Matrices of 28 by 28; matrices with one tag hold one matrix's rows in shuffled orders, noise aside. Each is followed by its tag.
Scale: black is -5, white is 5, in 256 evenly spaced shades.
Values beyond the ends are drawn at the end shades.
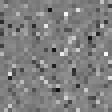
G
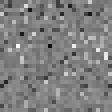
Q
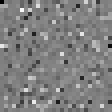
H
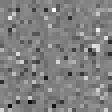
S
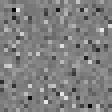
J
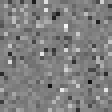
G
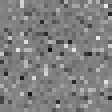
Q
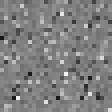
J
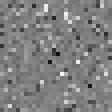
G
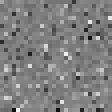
J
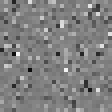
J
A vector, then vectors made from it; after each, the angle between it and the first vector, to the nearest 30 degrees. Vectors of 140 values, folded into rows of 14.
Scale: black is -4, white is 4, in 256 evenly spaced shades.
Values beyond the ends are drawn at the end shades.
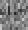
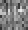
150 degrees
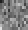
60 degrees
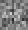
120 degrees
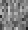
150 degrees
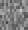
120 degrees
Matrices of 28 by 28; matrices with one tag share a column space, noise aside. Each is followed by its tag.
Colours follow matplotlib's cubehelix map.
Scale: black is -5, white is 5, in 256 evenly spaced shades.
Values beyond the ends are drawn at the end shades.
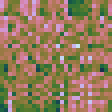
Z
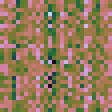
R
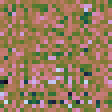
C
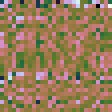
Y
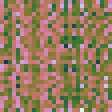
R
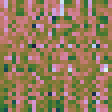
Z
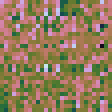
Z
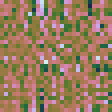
Z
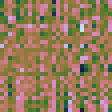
Z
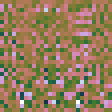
C
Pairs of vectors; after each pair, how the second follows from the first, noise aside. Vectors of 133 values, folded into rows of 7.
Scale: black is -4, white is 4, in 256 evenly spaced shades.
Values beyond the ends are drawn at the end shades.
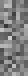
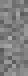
shrunk.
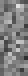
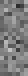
negated, partly zeroed.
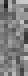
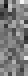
copied.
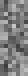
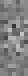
negated, partly zeroed.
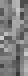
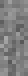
reversed, negated, shrunk.
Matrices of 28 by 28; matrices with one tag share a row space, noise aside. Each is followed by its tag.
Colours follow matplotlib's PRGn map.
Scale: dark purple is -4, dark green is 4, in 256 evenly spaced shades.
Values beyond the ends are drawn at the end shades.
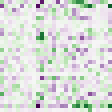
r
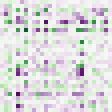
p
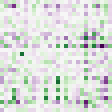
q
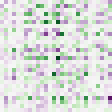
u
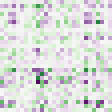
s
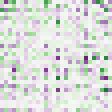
q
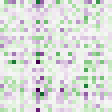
s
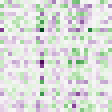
r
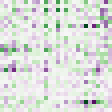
q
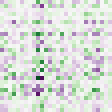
s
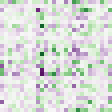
r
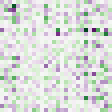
q
